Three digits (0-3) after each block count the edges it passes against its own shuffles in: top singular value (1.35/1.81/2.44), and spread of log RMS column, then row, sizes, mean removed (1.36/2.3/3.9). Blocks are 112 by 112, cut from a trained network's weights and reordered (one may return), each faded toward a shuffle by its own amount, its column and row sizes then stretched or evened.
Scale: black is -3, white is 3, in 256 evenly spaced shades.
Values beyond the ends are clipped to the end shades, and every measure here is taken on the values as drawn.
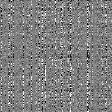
1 3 1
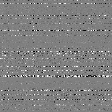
2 1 3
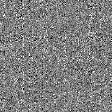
0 2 1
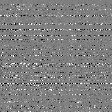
2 1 3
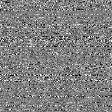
0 0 3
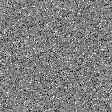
1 0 0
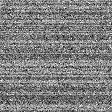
3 0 0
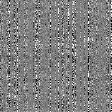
1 3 0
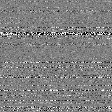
1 0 3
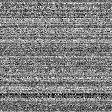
3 0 2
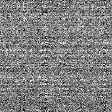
2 2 1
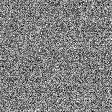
0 0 0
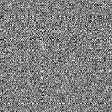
3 1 2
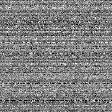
3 1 2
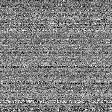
2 0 2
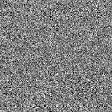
2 1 1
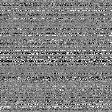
2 1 3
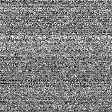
2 0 2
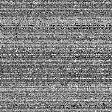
3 1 2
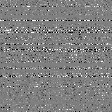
2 1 3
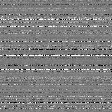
3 0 3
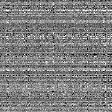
3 2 2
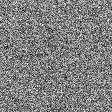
0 0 0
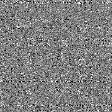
0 1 2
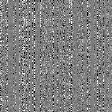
1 3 1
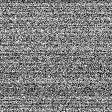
2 0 0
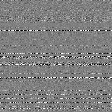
2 0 3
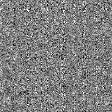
1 2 1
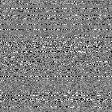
1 0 3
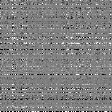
2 2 3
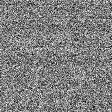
0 1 0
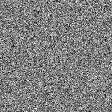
1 0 0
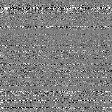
1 1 3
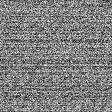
2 0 0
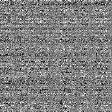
2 2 2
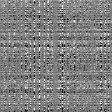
3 3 1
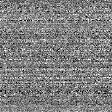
2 1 2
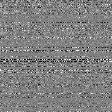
1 1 3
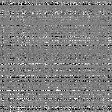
2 2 3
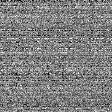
2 1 2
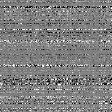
2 2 3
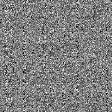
0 2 0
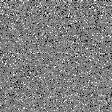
1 0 1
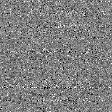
0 1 2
